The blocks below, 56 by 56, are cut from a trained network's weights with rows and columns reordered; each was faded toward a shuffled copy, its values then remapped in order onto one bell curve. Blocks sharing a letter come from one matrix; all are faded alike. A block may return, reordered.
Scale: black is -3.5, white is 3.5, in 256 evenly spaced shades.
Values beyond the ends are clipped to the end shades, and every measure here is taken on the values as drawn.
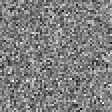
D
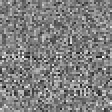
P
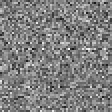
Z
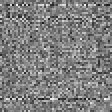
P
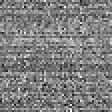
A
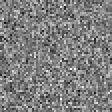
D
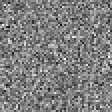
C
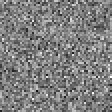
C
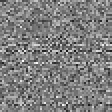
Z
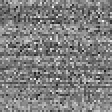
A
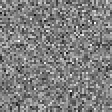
C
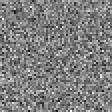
C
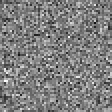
C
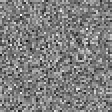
C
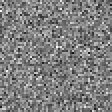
D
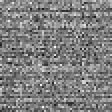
A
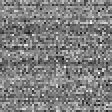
A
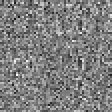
C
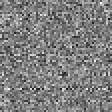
P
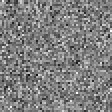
D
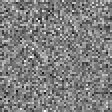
D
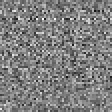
Z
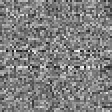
P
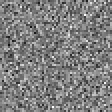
D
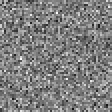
D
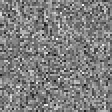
D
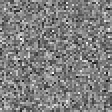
D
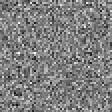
C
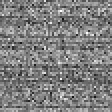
A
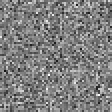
C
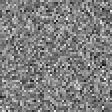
C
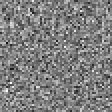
C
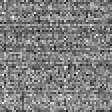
A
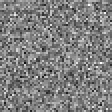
D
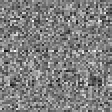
P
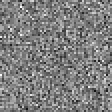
D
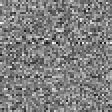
P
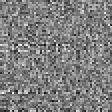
P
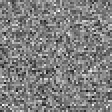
C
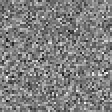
C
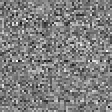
P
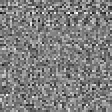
Z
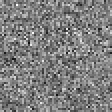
C
